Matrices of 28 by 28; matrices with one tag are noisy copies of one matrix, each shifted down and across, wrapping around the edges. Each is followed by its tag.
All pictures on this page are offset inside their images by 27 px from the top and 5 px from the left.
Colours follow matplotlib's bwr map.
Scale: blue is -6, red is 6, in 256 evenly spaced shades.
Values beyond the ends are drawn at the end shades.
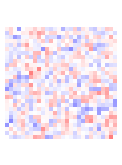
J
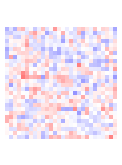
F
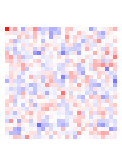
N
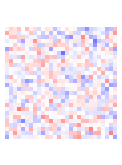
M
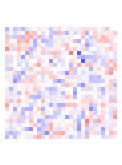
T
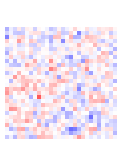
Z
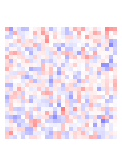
T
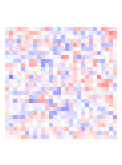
M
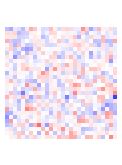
M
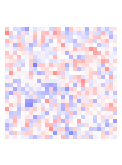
Z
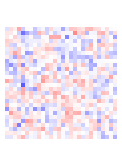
F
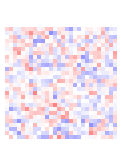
M
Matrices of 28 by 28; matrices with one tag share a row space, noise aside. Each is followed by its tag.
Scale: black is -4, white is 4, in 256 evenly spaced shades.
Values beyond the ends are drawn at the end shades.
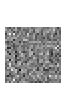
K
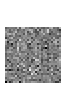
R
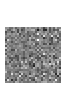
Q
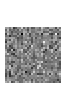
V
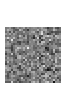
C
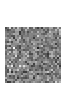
K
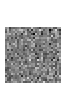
Q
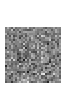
C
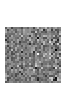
Q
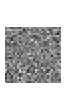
R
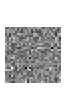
V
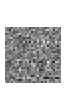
C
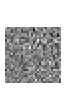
Q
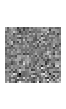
C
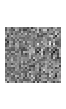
Q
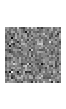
V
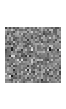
V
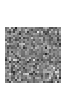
K
